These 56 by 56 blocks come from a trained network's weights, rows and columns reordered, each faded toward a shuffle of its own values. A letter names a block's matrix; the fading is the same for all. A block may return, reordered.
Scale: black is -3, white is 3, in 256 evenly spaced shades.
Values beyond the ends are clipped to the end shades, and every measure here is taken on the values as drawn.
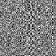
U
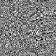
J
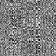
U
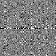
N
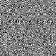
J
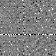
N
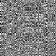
U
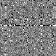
N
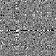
N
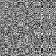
U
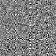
N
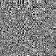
N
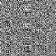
U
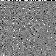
N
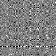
N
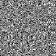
J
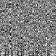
J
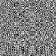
U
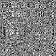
N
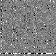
N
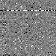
N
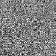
J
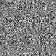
J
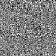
J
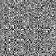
N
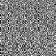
U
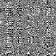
N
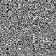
J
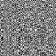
U
